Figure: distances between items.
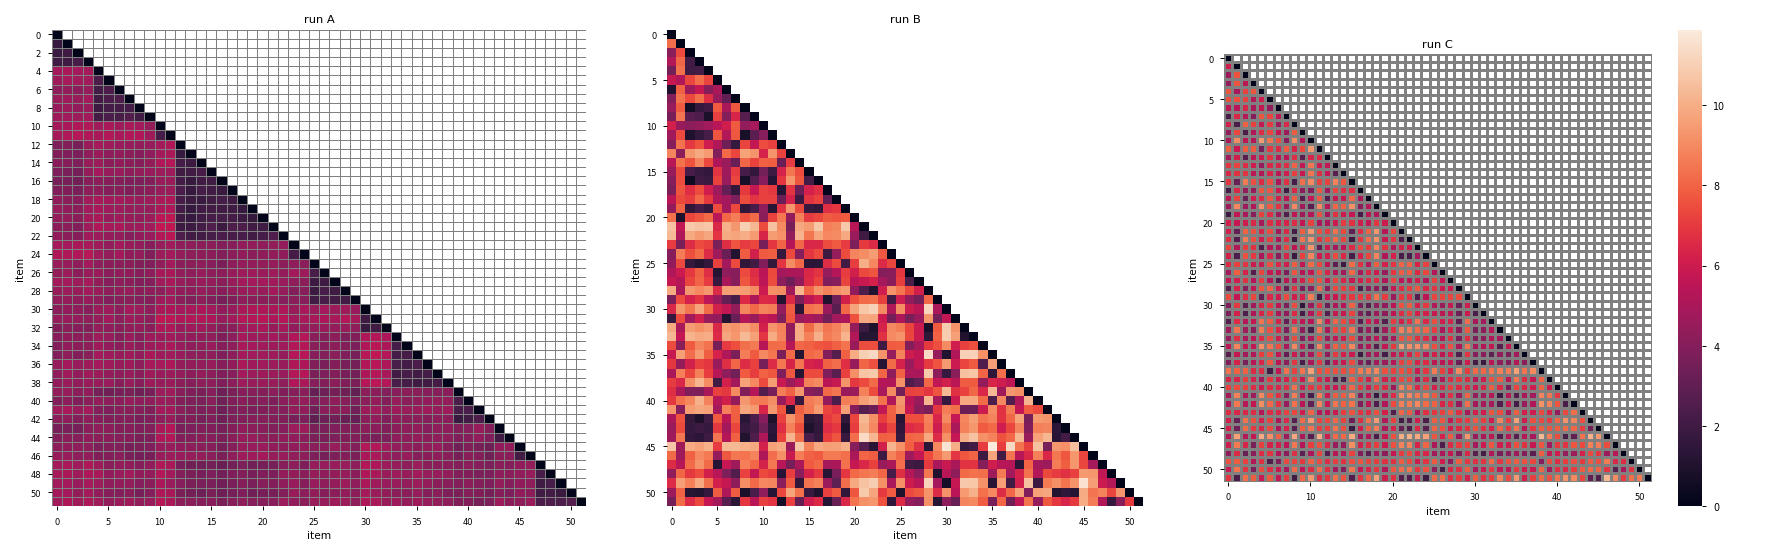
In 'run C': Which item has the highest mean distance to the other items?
38
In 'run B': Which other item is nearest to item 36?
23
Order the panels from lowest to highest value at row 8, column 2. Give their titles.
run B, run A, run C
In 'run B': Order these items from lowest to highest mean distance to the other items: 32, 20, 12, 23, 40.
12, 23, 20, 40, 32
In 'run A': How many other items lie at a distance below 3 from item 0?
3
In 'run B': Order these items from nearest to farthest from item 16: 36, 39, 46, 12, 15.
15, 39, 36, 12, 46
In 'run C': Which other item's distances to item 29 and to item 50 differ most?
11
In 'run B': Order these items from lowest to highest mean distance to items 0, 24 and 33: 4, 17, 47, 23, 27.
17, 27, 47, 4, 23
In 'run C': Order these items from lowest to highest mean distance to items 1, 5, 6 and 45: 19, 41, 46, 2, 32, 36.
19, 36, 32, 2, 41, 46
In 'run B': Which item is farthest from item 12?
45
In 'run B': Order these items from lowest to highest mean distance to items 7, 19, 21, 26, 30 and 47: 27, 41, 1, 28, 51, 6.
27, 51, 6, 41, 1, 28
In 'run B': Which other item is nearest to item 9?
4
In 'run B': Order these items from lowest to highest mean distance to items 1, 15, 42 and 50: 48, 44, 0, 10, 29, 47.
44, 10, 0, 29, 48, 47
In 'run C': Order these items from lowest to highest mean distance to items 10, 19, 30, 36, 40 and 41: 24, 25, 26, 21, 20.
26, 20, 25, 24, 21
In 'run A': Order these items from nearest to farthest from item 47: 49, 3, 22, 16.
49, 16, 22, 3
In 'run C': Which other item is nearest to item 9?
30
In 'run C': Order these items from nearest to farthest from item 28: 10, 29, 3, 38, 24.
10, 3, 24, 29, 38
